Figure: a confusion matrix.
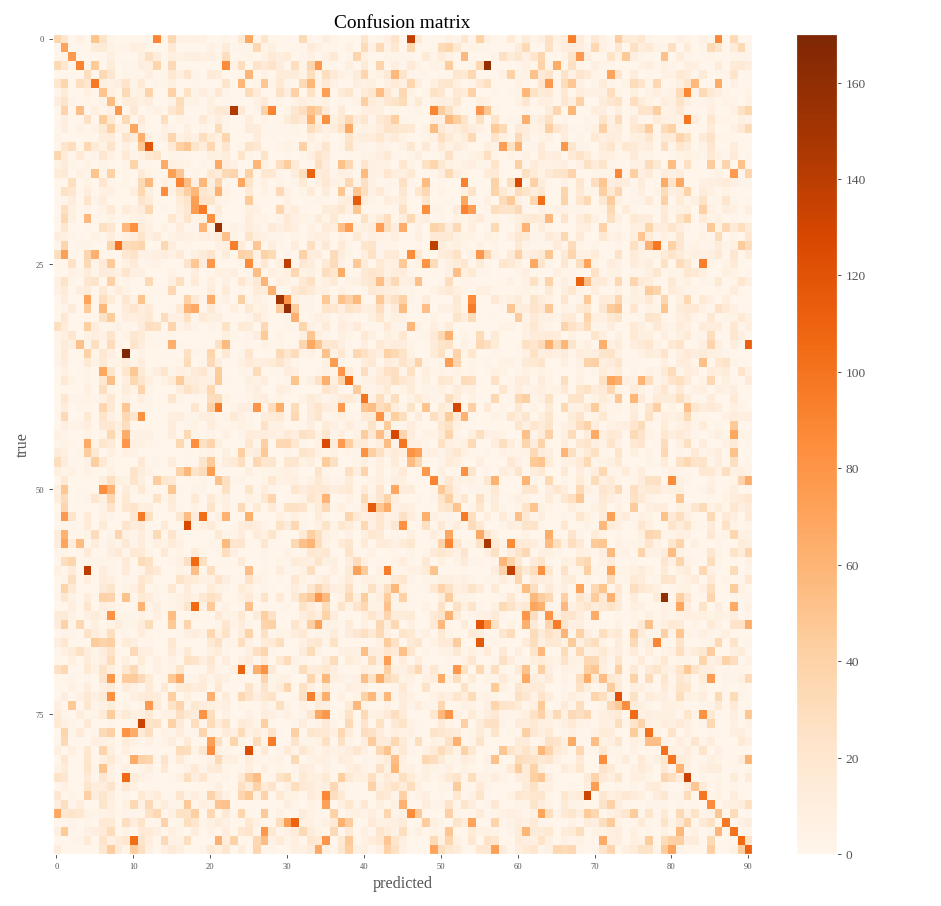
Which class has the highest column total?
35
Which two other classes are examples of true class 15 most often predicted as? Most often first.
33, 73
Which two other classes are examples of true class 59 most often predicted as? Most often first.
4, 43
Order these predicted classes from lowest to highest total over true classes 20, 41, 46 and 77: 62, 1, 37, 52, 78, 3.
3, 78, 62, 1, 37, 52
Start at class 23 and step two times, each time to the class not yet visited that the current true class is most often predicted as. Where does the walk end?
80
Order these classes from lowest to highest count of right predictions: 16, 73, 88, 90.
16, 88, 90, 73
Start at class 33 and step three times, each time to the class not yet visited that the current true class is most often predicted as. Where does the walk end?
9
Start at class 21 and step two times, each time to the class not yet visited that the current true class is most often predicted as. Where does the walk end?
38
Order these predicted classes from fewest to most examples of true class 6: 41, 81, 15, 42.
41, 81, 15, 42
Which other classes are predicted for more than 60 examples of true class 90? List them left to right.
34, 49, 57, 80
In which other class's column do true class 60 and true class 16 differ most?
53
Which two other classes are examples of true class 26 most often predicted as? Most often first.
37, 52
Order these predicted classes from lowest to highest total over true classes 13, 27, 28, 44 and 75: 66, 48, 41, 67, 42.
48, 66, 41, 67, 42
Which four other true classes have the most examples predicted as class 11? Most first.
76, 53, 42, 63
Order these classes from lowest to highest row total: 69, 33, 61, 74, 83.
33, 83, 69, 74, 61
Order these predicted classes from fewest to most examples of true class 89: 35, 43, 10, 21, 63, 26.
63, 26, 43, 21, 35, 10
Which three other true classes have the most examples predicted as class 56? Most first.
3, 65, 8
